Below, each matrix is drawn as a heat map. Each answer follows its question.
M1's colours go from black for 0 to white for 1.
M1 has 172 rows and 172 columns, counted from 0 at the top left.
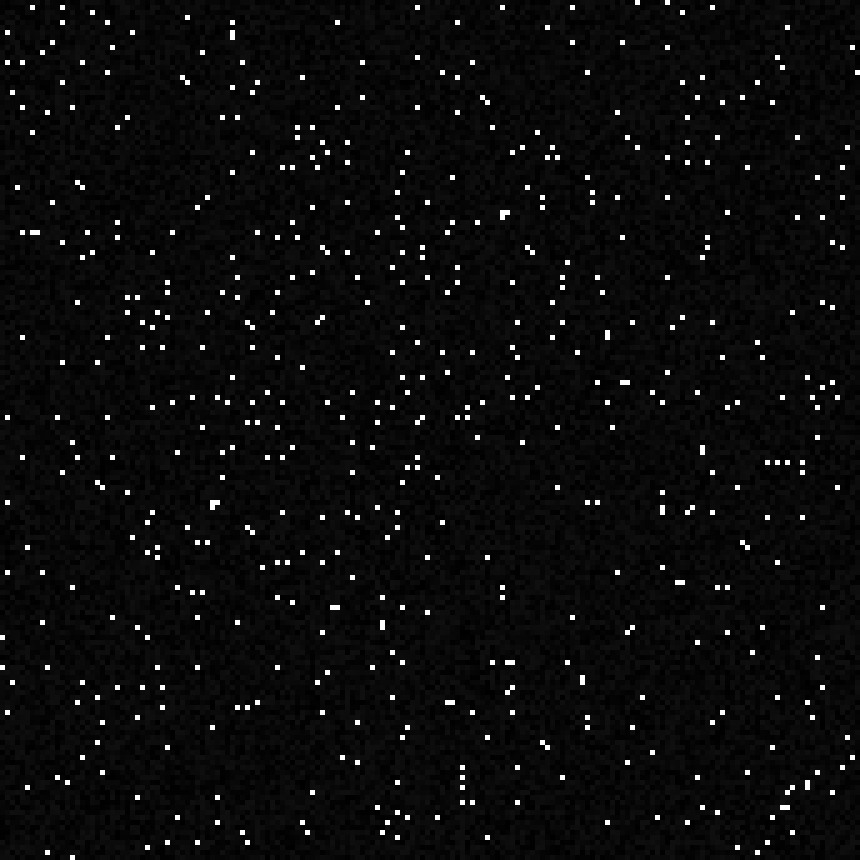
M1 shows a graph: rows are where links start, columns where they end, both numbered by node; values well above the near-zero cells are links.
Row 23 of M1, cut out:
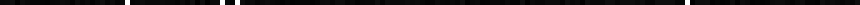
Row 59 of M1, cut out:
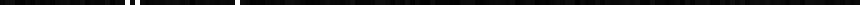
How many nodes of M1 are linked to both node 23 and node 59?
2
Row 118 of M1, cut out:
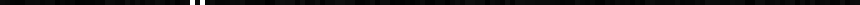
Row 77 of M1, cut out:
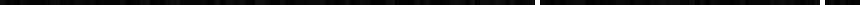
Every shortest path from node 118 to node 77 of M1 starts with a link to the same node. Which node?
node 38
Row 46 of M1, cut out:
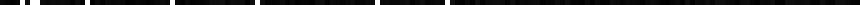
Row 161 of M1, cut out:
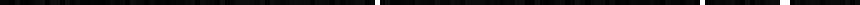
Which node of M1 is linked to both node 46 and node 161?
node 75
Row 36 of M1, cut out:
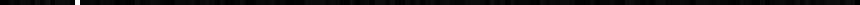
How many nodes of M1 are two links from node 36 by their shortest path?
3
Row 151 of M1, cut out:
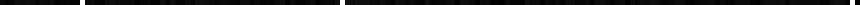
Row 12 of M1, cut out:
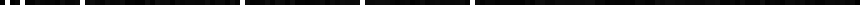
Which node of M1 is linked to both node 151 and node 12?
node 16
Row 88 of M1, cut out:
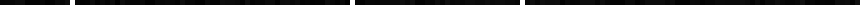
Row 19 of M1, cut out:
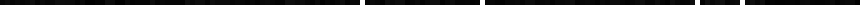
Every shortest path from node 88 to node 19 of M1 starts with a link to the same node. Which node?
node 70
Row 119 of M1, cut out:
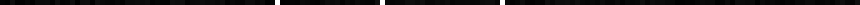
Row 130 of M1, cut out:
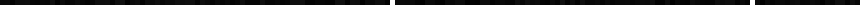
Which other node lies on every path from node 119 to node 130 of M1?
node 78
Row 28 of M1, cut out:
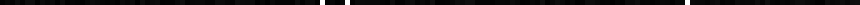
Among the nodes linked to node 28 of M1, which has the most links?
node 64
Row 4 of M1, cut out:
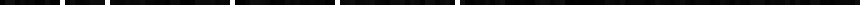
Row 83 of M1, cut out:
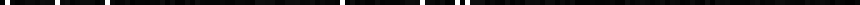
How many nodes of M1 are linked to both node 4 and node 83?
2
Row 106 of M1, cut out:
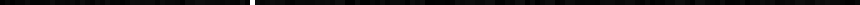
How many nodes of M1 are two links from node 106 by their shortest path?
5
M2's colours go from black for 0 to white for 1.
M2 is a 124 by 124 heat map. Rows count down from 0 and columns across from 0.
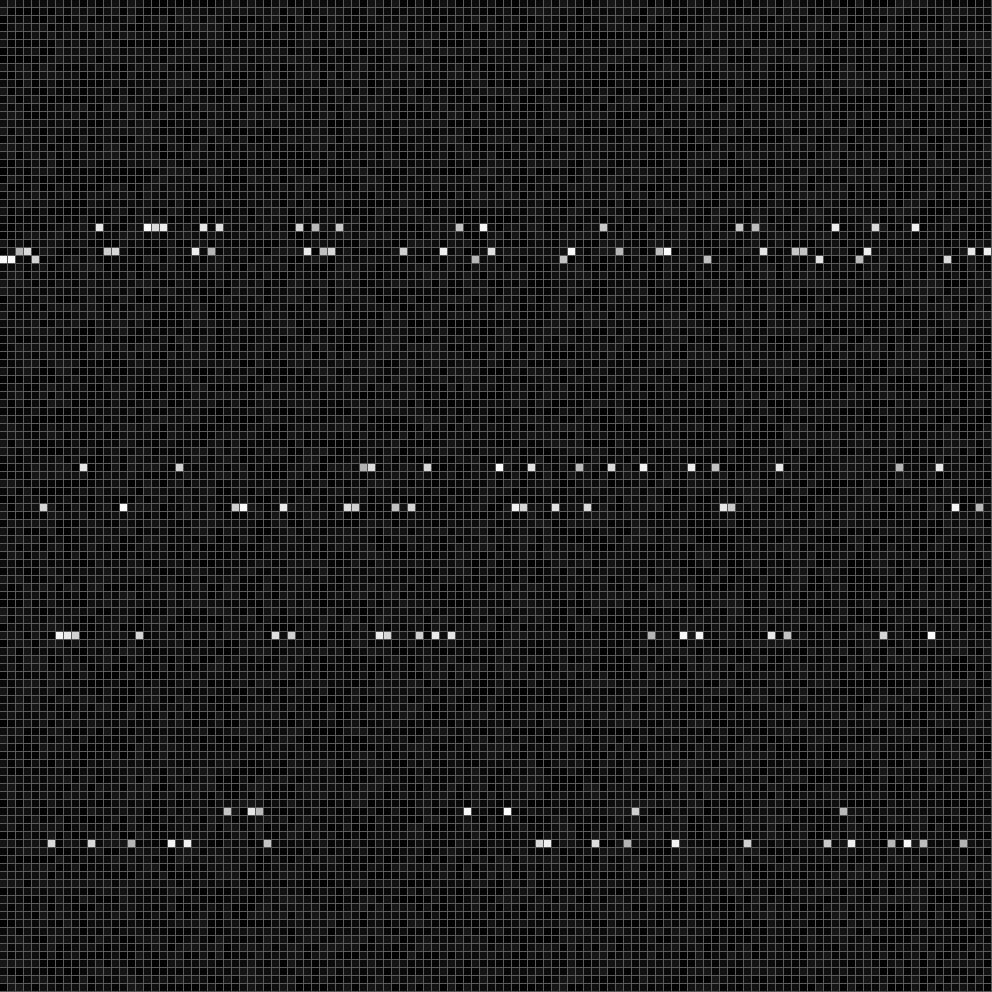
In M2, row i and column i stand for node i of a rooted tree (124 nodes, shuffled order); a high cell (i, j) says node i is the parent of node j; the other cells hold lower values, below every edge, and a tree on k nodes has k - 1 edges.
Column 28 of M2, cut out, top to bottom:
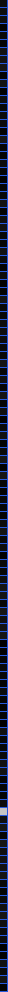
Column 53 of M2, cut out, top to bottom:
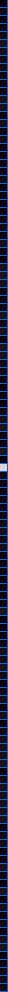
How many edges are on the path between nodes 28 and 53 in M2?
3
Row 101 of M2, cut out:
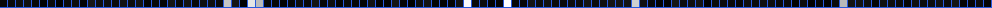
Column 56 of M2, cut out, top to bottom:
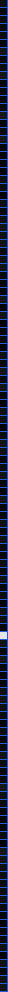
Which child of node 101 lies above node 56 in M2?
79
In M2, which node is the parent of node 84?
105
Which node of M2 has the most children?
31
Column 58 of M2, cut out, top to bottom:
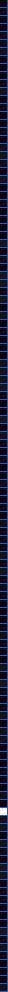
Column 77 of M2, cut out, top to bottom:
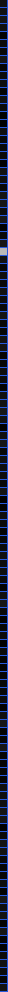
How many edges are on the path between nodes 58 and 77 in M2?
3
